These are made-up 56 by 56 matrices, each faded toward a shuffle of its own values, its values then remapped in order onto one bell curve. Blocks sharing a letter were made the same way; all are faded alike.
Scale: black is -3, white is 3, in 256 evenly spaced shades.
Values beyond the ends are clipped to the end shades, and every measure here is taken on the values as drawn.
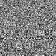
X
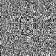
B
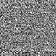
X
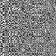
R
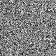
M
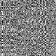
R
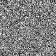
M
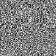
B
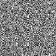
B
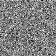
M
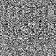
X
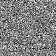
M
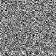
X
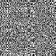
R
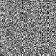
B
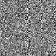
B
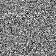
M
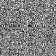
X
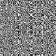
R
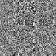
R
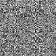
B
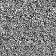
M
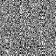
B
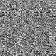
X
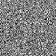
X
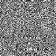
X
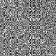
R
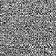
X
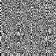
R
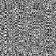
R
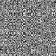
R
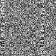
B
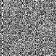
B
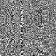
R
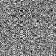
X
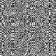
R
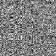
B
